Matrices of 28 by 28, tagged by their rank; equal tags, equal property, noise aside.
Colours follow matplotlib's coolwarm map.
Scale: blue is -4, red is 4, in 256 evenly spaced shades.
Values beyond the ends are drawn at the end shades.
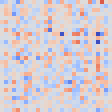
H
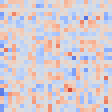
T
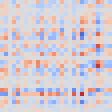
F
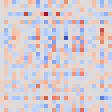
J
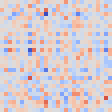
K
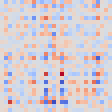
F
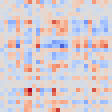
F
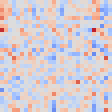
K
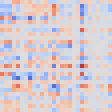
J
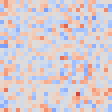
H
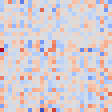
K
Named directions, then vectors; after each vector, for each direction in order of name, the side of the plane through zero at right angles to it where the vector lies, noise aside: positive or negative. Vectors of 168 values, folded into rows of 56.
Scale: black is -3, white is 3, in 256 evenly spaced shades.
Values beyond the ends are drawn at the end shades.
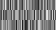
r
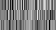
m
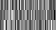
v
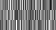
negative, negative, positive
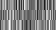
negative, positive, positive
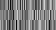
positive, positive, negative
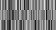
positive, negative, negative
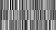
positive, positive, positive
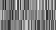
positive, negative, negative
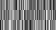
negative, positive, positive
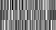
positive, positive, positive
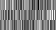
negative, positive, negative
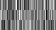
positive, negative, negative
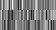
negative, negative, negative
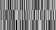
positive, positive, negative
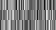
negative, positive, positive
